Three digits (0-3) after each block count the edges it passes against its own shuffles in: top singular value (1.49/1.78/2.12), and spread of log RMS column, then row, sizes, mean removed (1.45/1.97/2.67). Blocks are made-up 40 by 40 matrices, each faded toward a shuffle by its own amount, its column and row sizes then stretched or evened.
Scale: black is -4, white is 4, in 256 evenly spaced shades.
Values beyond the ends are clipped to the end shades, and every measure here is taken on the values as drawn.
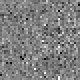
1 1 0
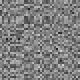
3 1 0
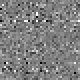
0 1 2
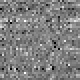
2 0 1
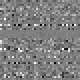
0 1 3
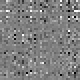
1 2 2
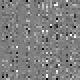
0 3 1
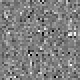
0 1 1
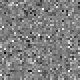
0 0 0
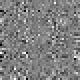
2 2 1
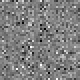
0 2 1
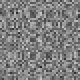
3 0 0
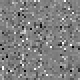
0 1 0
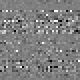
1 0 3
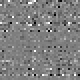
0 1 3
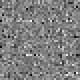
0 0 2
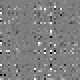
1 2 2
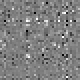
2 2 1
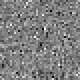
0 0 0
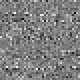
1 0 2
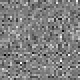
2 1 1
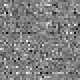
1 0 2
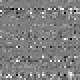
1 1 3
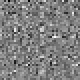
1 1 2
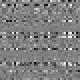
3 1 3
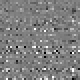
0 1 3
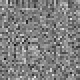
2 0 0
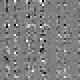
0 3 1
